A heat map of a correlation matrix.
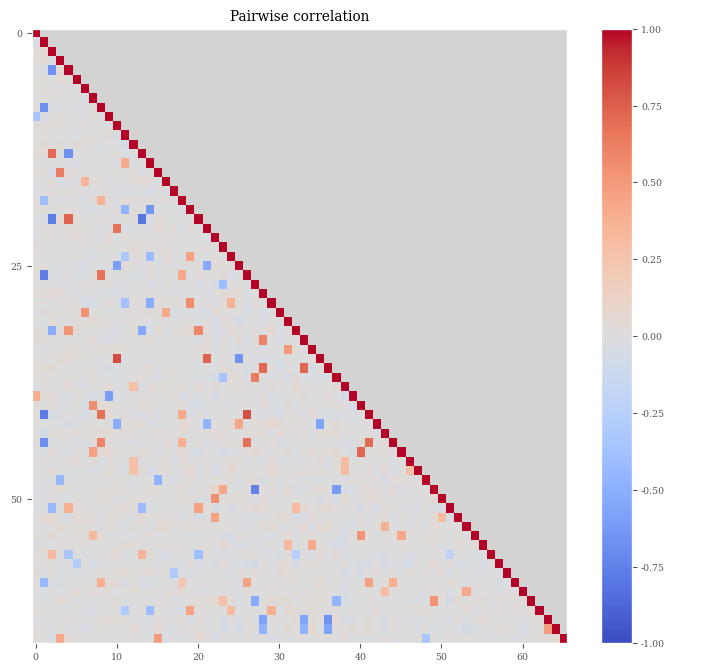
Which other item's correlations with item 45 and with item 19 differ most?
40
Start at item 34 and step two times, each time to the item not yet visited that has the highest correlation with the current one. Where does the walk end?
55
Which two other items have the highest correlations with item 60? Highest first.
53, 43
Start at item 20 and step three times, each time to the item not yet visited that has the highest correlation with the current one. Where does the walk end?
51
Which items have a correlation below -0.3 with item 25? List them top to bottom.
10, 21, 35
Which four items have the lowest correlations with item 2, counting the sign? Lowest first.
20, 4, 32, 51
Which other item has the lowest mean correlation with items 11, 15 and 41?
1
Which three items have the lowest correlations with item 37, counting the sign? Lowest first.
49, 61, 23
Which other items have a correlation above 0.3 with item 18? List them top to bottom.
8, 26, 41, 44
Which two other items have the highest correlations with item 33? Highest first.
36, 28
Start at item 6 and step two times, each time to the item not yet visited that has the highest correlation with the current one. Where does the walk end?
16
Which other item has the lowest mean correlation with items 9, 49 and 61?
27
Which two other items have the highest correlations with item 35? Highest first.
10, 21
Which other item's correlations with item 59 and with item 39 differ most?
9
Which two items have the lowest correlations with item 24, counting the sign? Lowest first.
14, 11
